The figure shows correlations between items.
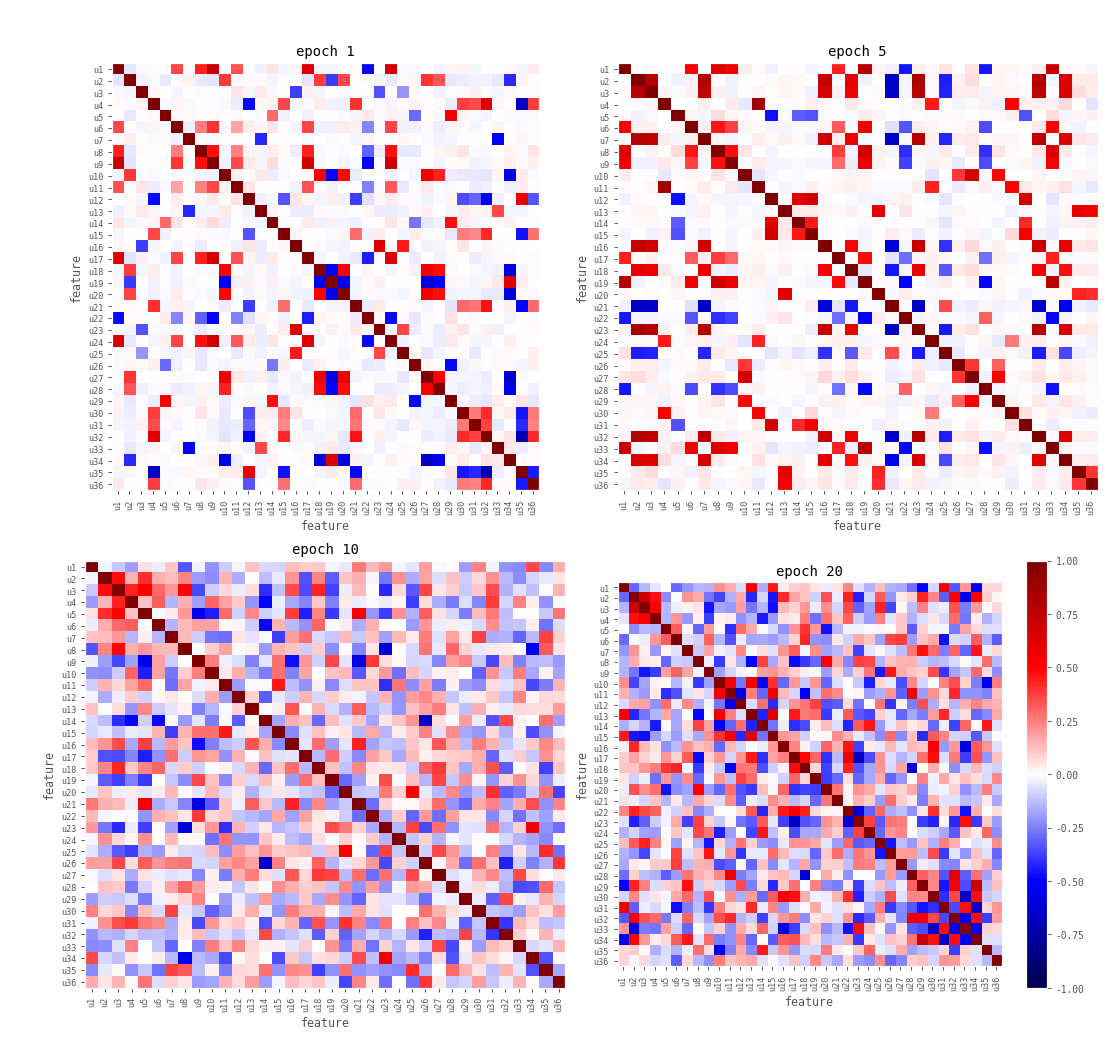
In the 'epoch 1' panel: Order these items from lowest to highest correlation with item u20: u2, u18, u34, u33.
u34, u33, u2, u18
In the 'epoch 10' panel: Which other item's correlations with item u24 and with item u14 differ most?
u26
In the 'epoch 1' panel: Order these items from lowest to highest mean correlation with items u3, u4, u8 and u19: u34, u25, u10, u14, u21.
u10, u25, u14, u21, u34
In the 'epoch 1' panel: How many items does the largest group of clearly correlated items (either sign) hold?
9
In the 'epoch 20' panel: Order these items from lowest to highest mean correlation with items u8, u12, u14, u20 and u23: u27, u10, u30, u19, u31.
u10, u30, u19, u31, u27
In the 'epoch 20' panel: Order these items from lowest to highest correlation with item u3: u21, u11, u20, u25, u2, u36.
u11, u21, u36, u20, u25, u2
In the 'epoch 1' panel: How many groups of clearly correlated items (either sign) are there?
6
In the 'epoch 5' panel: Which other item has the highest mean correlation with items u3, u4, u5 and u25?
u11
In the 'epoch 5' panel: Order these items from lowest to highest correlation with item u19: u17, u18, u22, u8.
u22, u18, u17, u8
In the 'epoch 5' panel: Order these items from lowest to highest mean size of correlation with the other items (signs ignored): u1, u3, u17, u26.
u26, u17, u1, u3
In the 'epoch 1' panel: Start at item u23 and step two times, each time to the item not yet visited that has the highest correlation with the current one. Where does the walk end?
u25
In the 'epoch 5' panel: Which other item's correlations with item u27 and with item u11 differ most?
u4
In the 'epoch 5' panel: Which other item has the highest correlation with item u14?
u12
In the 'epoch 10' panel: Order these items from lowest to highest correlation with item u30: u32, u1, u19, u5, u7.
u32, u19, u5, u1, u7
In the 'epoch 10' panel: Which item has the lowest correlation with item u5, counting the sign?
u9
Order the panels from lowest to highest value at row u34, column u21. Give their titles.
epoch 5, epoch 20, epoch 1, epoch 10
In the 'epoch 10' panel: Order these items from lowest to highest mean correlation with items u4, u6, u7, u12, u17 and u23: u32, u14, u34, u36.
u14, u32, u36, u34
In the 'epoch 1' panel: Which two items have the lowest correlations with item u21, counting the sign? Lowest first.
u35, u12
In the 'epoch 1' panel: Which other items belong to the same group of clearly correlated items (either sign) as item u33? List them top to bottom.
u7, u13
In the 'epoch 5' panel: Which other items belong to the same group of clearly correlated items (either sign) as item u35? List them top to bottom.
u13, u20, u36
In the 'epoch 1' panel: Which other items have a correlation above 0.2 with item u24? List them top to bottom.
u1, u6, u8, u9, u11, u17
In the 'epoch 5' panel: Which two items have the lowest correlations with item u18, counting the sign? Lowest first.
u21, u25
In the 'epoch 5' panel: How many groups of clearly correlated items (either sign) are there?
6
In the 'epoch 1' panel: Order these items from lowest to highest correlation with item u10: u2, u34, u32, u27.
u34, u32, u2, u27
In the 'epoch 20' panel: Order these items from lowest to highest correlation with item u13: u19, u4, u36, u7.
u4, u7, u36, u19
